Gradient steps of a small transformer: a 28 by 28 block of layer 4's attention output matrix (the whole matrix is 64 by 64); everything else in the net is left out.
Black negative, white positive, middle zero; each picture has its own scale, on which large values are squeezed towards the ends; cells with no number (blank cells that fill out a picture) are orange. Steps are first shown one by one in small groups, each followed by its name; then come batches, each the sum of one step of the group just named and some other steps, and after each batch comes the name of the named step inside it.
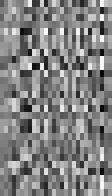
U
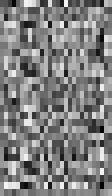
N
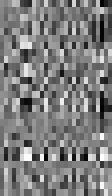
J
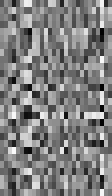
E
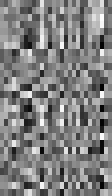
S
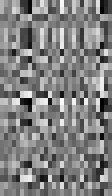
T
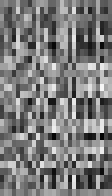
T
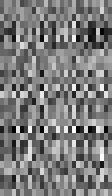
J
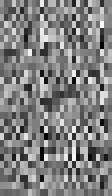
S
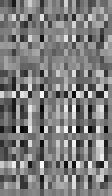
N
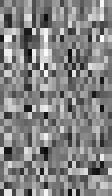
U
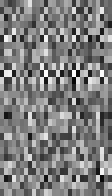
N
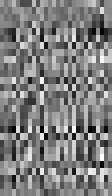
J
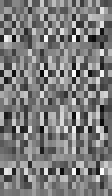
S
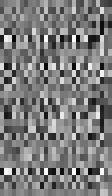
J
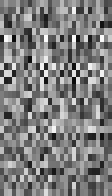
T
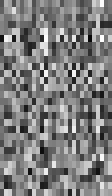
U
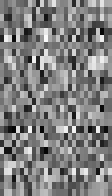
U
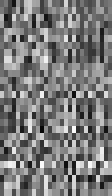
N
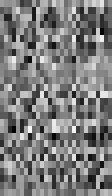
T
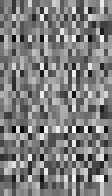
U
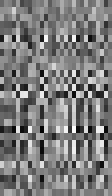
T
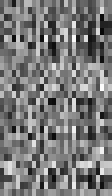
N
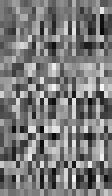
J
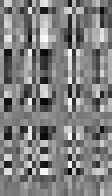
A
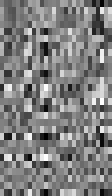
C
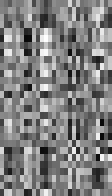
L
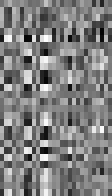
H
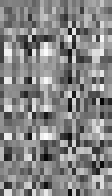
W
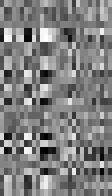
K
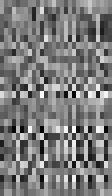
H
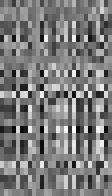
L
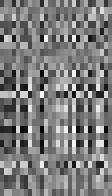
H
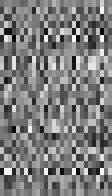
C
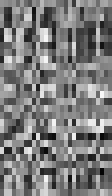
K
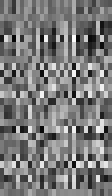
C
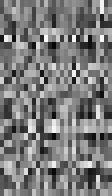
K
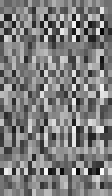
W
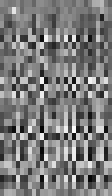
H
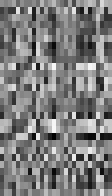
H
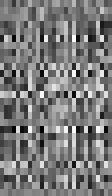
C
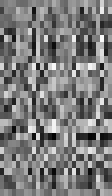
C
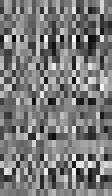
A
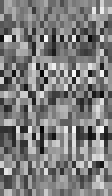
H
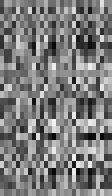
A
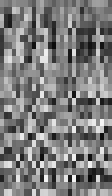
W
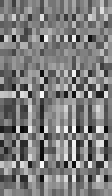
K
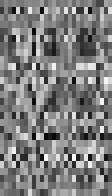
C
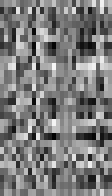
K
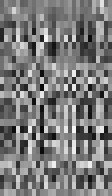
K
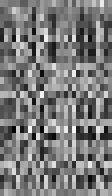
K
